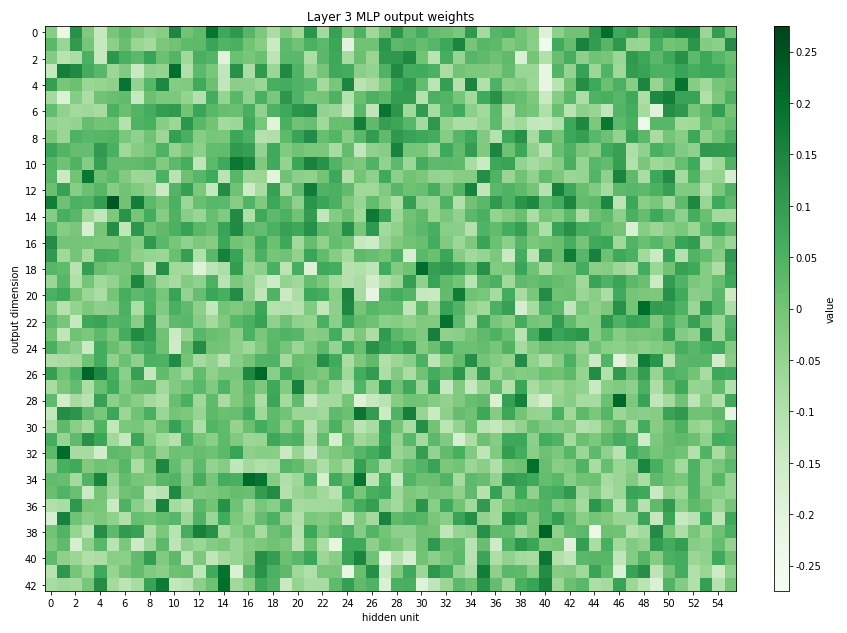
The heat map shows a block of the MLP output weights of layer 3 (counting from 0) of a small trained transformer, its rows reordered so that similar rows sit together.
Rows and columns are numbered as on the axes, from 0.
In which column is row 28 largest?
46
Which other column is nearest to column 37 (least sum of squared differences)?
41
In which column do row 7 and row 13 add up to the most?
45
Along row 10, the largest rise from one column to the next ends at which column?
36
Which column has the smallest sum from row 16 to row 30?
26
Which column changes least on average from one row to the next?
28
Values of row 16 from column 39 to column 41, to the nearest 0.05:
0 0 0
